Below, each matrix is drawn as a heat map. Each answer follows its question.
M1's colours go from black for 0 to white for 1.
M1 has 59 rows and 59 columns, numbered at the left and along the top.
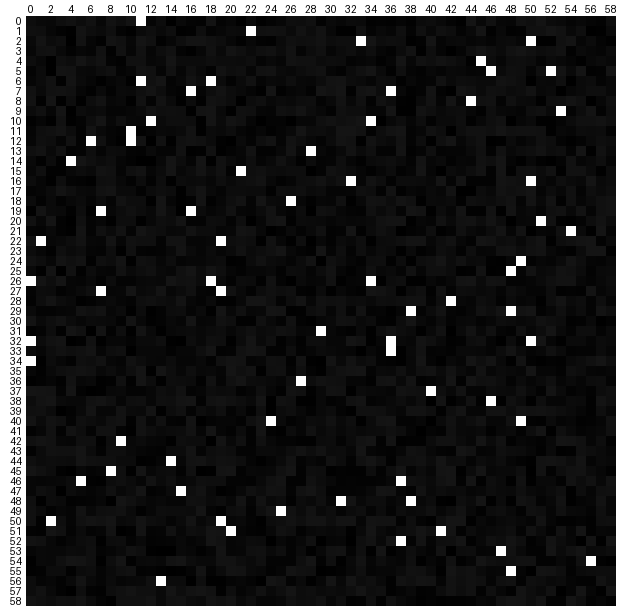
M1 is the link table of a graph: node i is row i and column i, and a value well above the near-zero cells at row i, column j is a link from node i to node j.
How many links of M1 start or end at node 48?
5
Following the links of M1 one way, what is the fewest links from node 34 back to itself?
4
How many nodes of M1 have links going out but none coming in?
1
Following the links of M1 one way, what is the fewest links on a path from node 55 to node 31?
2
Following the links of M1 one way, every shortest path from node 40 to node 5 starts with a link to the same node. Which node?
node 49
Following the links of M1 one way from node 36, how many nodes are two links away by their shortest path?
2
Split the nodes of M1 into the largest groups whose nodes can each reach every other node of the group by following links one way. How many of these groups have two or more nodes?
7
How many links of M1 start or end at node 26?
4
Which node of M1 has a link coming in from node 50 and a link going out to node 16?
node 19
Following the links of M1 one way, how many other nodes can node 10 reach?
7
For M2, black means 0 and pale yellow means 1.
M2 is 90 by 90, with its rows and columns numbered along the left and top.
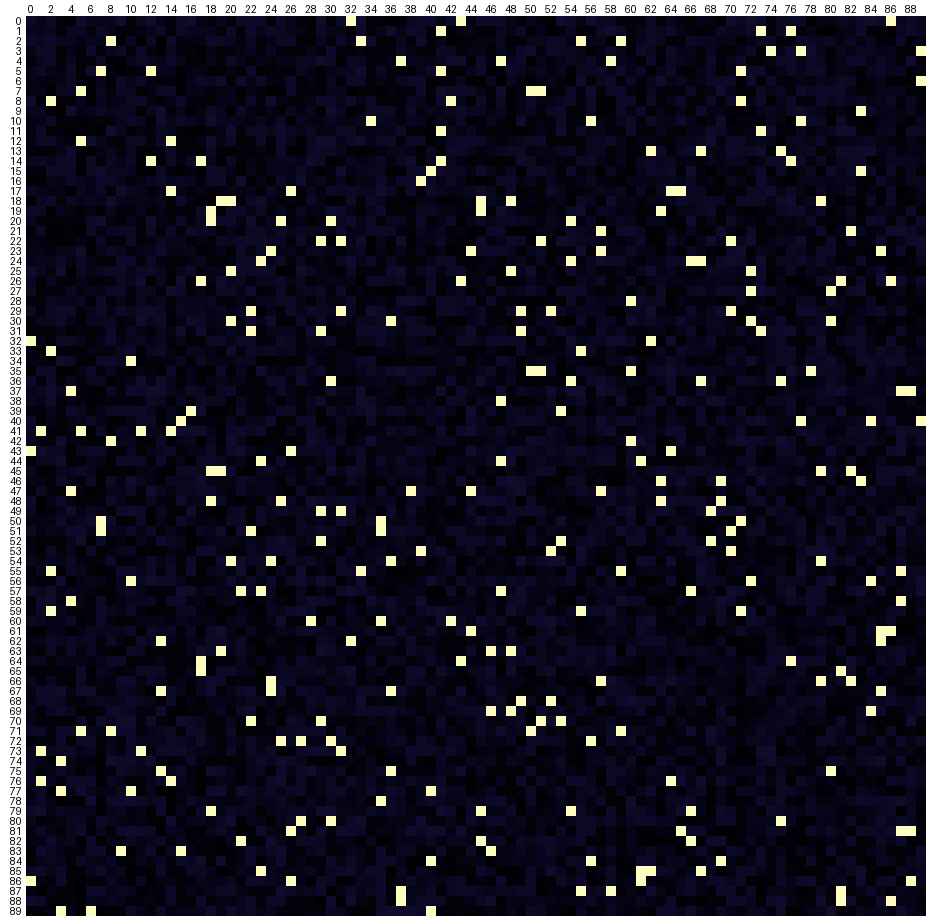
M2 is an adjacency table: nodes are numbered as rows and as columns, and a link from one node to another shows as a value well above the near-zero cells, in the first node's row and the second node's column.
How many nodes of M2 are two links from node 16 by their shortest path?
1
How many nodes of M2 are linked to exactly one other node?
8
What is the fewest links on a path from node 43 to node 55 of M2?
4
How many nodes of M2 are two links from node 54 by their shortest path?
8
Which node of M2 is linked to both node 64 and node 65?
node 17
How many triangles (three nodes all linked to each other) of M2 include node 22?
3
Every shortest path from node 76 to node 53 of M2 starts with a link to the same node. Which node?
node 1
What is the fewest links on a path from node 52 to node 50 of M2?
5
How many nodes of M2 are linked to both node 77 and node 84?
1
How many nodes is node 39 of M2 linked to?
2
